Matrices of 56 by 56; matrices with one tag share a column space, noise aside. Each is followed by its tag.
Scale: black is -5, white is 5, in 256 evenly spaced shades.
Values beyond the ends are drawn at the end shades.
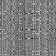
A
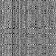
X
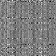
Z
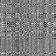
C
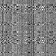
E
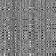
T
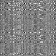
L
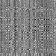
T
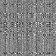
C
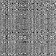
L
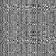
E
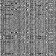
L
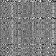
Z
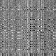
T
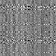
E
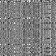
Z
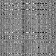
L
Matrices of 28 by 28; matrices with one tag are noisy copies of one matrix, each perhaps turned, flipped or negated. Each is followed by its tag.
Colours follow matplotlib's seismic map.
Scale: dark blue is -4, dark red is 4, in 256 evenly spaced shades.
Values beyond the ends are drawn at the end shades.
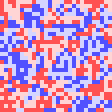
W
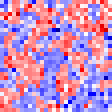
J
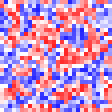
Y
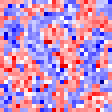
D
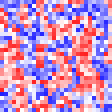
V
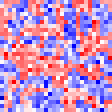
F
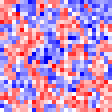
J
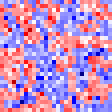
F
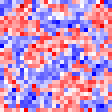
D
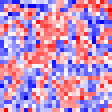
F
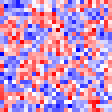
Y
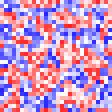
Y
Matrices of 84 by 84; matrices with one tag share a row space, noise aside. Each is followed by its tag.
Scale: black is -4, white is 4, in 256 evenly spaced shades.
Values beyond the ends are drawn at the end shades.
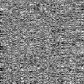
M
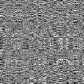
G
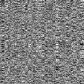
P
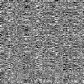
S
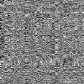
S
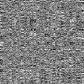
M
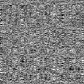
M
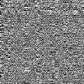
S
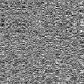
P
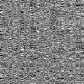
M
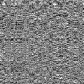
G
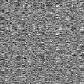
P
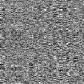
G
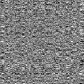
P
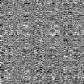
S
